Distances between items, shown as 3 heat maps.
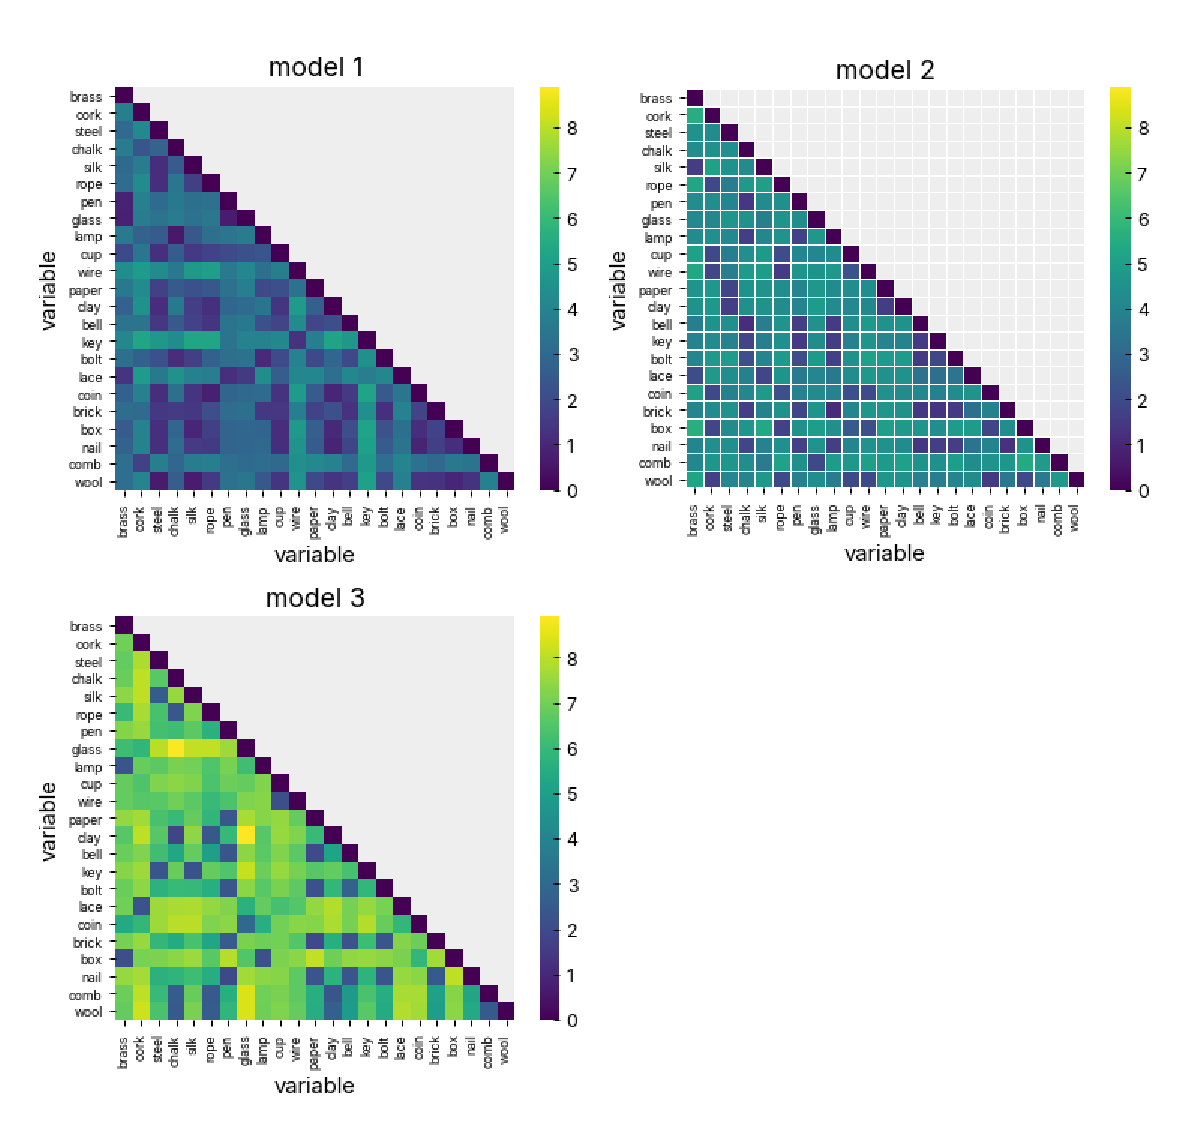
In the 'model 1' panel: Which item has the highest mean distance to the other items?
key
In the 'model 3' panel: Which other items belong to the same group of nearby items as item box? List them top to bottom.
brass, lamp
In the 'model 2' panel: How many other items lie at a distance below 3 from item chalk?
7
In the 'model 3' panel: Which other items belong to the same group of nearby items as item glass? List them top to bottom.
coin
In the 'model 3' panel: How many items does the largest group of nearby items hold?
6
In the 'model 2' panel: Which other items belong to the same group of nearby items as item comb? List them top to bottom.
glass
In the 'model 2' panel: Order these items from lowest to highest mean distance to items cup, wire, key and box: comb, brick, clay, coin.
coin, brick, clay, comb
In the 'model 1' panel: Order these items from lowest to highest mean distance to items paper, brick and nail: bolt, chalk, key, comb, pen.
bolt, chalk, pen, comb, key
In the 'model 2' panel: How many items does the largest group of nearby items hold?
8
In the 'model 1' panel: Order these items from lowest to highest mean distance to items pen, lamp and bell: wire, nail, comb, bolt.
bolt, nail, comb, wire
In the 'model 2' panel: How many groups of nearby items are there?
5
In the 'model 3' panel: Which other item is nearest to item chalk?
clay
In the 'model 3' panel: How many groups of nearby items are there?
7
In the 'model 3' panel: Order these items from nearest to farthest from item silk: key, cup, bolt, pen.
key, bolt, pen, cup
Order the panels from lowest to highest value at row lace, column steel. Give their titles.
model 1, model 2, model 3
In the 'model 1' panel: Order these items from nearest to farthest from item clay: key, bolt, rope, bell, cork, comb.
rope, bell, bolt, comb, cork, key
